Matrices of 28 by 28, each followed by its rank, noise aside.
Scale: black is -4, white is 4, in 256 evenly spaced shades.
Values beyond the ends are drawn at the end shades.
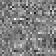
six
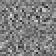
eight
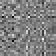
four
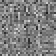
six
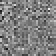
six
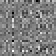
three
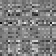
three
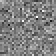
eight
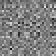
four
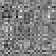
three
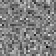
eight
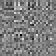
four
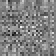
four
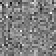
eight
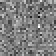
eight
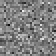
eight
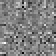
six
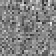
eight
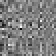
three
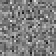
eight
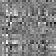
three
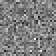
eight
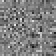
six
